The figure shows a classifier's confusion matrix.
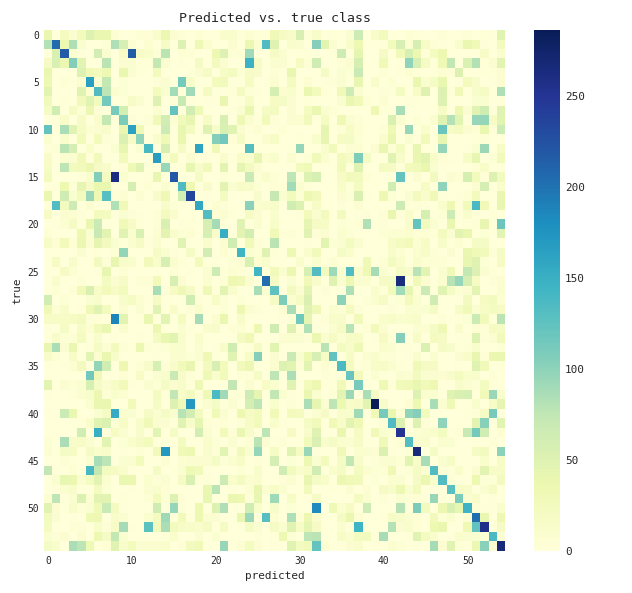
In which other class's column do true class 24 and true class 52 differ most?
37
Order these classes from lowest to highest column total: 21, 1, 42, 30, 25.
30, 1, 25, 21, 42
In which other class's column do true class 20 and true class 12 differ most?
18
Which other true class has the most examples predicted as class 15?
8
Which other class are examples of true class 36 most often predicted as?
5
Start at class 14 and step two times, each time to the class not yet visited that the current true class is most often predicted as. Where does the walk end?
10
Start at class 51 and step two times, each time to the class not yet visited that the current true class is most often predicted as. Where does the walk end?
42
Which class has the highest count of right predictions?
39
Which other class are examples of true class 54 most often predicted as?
32
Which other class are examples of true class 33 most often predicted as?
1
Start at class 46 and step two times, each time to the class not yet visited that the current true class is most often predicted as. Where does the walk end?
16
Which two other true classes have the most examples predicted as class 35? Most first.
28, 2
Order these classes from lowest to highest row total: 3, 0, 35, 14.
0, 14, 35, 3
